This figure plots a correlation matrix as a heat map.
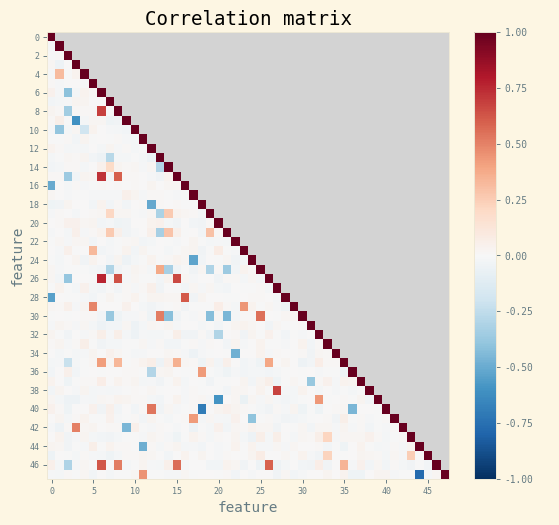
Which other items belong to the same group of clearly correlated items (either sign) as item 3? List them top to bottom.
9, 42
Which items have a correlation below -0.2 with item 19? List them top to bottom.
13, 25, 30
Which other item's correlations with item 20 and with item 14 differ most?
39
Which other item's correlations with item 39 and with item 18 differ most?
40
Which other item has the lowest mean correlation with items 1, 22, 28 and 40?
18
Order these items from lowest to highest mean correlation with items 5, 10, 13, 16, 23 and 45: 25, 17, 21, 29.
21, 17, 25, 29
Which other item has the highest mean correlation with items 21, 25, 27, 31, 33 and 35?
38
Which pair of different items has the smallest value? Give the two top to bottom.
44, 47
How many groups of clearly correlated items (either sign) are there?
14
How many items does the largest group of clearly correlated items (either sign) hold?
7
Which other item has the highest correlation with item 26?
6
